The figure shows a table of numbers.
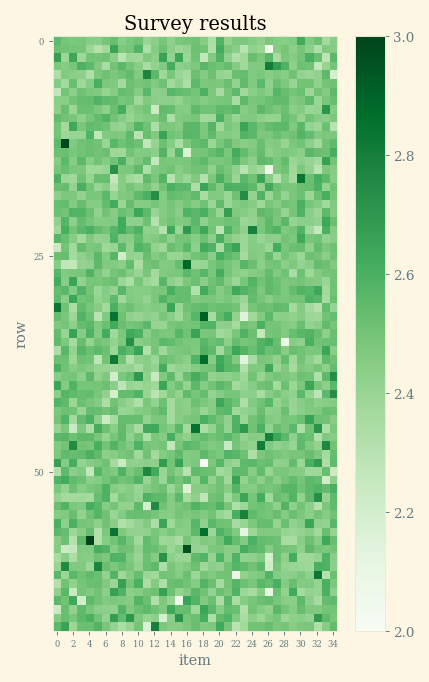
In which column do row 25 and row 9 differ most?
8
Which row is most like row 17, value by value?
29
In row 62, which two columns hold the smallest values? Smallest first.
22, 33
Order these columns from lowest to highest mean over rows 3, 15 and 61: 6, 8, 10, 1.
6, 10, 8, 1
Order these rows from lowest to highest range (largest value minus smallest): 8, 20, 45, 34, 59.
20, 34, 8, 45, 59
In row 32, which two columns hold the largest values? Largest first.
18, 7
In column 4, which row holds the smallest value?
50
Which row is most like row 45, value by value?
53
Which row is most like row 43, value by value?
9
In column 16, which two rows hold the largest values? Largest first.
59, 26
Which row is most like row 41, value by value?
39
